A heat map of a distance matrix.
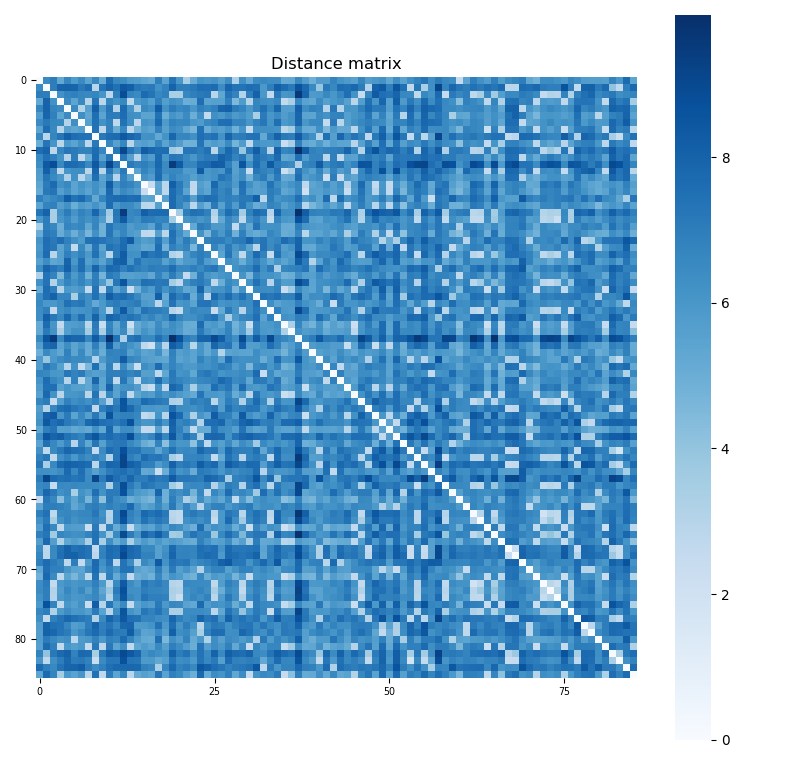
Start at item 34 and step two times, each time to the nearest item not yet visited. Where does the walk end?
57
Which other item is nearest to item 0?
60
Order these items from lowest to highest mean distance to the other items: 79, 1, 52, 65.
52, 65, 79, 1
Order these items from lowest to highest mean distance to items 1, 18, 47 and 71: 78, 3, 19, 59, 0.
0, 3, 59, 78, 19
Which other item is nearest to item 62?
72
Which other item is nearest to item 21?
28
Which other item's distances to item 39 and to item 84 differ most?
26
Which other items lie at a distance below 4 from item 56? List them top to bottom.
17, 32, 42, 84
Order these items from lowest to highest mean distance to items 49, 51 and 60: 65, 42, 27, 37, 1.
27, 42, 65, 37, 1
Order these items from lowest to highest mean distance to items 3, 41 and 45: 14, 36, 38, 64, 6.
64, 36, 14, 6, 38
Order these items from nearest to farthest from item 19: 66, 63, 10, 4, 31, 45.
63, 10, 66, 45, 4, 31
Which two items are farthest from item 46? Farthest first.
37, 12
